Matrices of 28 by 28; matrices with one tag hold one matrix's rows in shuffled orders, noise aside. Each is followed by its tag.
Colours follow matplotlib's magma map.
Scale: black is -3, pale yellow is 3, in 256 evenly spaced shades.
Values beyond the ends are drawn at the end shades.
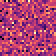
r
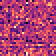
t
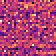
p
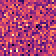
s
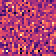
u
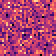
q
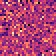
u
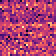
t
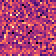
s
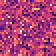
q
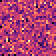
r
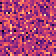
r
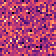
s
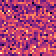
p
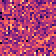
r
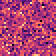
q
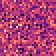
s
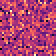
r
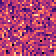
q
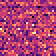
p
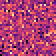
r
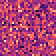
s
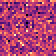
t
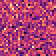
s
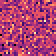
r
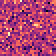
q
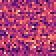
p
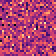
r
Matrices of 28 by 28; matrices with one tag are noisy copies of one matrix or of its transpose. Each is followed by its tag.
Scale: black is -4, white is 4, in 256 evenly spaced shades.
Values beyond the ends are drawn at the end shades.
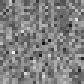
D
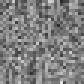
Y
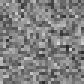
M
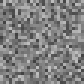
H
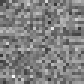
Y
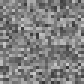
M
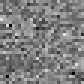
D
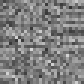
Y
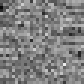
Y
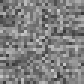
Y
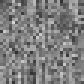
Y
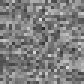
D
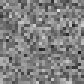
M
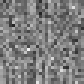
Y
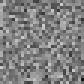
H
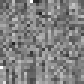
Y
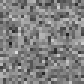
M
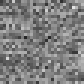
D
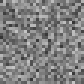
H
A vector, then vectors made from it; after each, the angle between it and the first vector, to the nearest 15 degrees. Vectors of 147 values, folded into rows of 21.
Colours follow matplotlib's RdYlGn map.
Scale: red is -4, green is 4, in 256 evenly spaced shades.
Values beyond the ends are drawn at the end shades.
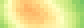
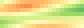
60 degrees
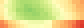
150 degrees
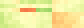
90 degrees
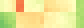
45 degrees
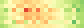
30 degrees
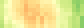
15 degrees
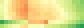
30 degrees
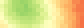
150 degrees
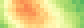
15 degrees
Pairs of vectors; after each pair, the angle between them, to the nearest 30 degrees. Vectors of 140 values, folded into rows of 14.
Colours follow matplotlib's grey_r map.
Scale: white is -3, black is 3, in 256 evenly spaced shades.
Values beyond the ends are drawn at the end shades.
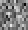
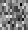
120 degrees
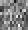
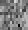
150 degrees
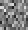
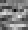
90 degrees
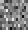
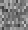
120 degrees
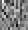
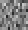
60 degrees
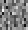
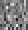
120 degrees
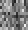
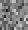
120 degrees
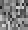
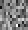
30 degrees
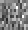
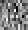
150 degrees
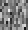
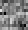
120 degrees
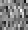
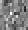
90 degrees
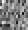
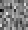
90 degrees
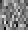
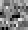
120 degrees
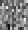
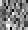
120 degrees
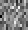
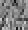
90 degrees
